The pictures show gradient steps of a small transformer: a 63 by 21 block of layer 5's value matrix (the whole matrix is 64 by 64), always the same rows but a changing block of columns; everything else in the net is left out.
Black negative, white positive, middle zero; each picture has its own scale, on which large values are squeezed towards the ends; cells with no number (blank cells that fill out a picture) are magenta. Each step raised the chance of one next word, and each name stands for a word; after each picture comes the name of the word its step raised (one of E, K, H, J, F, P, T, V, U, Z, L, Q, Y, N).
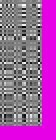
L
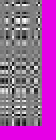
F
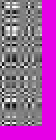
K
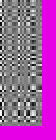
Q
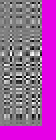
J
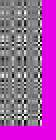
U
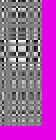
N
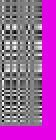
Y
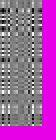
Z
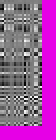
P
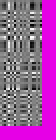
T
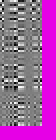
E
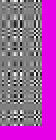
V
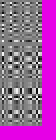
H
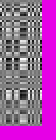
N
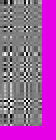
J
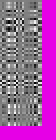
Z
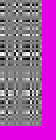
N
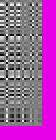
L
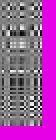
Y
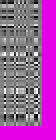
J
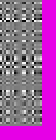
H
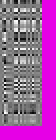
Z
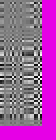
J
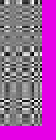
J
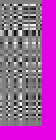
Y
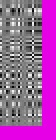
Q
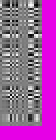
T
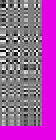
L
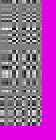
H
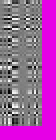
F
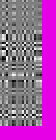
U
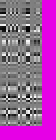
P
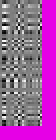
U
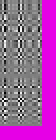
P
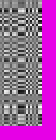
Z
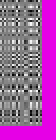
Q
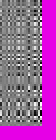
Q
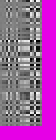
N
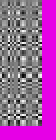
U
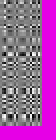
J
